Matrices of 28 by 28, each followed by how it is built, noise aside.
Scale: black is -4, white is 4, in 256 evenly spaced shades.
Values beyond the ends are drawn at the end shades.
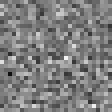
repeating columns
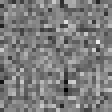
low rank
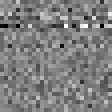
uneven rows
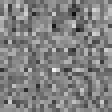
low rank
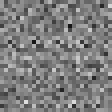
repeating columns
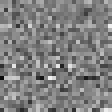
uneven rows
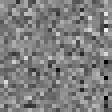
uneven columns
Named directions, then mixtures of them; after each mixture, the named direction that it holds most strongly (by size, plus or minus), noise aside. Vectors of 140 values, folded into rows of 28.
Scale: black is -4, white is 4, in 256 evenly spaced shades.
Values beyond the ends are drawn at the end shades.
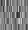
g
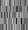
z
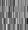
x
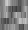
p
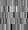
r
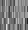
x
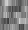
p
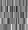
r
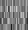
r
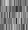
z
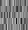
z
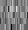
r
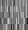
x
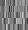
x
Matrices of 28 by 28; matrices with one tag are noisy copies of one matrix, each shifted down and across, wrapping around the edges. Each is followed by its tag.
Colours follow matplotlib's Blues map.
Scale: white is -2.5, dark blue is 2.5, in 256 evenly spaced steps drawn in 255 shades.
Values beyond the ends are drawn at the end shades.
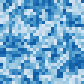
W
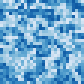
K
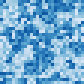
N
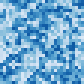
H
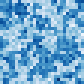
W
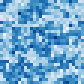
N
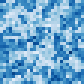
N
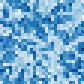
H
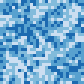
H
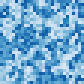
W
